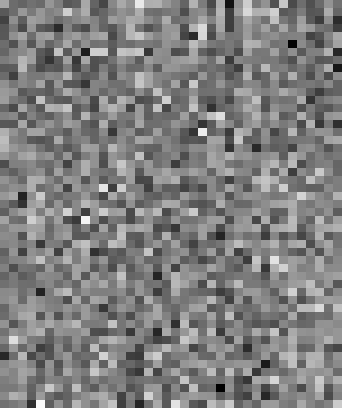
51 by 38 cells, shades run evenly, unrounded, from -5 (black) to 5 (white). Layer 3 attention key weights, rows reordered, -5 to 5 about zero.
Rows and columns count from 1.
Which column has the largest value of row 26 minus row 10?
10
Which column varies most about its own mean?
16
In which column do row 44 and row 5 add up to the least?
22
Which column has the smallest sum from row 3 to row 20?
26
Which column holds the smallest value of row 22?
33
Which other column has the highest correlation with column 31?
29
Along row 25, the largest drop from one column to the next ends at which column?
3
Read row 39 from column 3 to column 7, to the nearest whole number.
1 1 1 0 0
